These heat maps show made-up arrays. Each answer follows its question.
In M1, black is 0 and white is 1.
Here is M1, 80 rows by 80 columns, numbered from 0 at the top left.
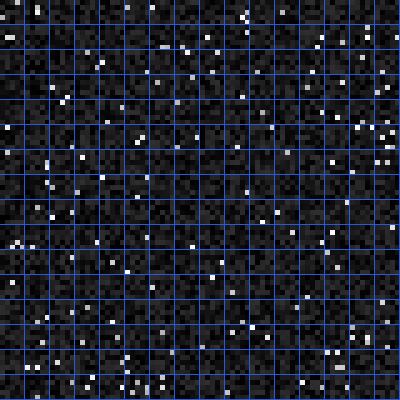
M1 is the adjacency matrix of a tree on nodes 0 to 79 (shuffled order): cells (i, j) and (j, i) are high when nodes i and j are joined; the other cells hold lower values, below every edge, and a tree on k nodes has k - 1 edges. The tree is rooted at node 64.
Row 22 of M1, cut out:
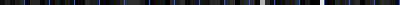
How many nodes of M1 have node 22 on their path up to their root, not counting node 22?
2
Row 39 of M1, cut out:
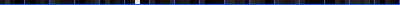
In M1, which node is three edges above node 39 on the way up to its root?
14
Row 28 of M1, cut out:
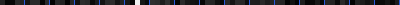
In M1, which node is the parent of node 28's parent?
76
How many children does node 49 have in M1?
3
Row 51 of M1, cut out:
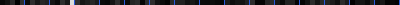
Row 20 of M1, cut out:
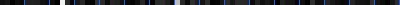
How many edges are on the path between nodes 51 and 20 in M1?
4
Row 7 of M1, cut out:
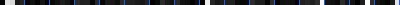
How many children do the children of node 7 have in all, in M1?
7
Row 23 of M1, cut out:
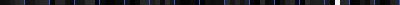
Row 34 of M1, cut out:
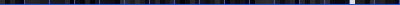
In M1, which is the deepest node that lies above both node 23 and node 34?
67
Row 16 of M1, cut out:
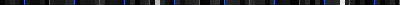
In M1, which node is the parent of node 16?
68
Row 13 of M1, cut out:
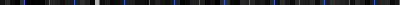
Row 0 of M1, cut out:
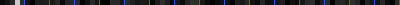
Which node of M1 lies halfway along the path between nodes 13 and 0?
48
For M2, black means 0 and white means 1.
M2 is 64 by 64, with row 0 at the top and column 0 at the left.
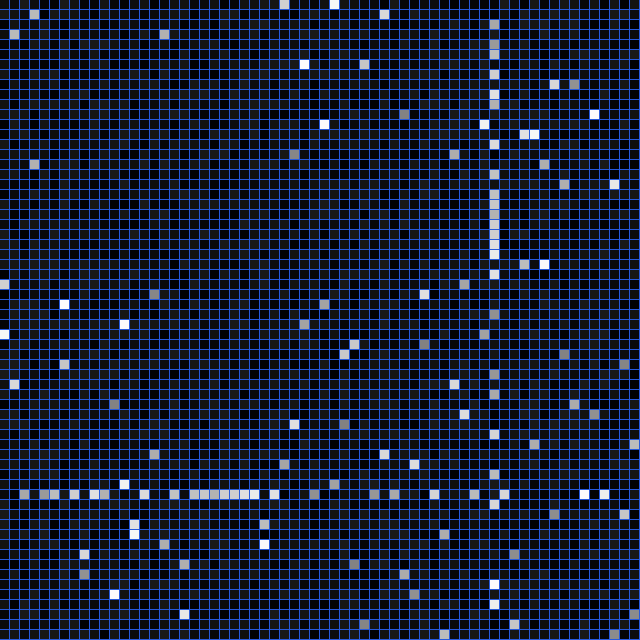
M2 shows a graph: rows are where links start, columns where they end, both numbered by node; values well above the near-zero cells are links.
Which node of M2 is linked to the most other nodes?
node 49
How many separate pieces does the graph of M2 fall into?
3
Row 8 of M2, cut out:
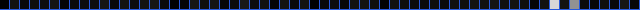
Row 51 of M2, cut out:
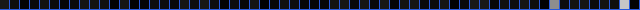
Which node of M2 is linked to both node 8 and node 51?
node 55
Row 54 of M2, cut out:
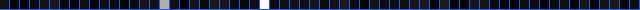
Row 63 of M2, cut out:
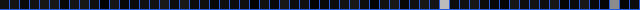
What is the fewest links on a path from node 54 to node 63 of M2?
6
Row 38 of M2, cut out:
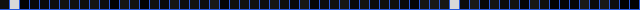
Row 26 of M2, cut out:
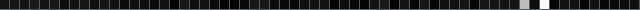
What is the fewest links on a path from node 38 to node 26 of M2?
5
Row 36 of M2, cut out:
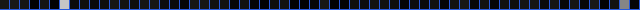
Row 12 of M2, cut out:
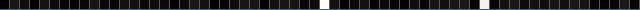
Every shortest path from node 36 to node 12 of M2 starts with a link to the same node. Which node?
node 6
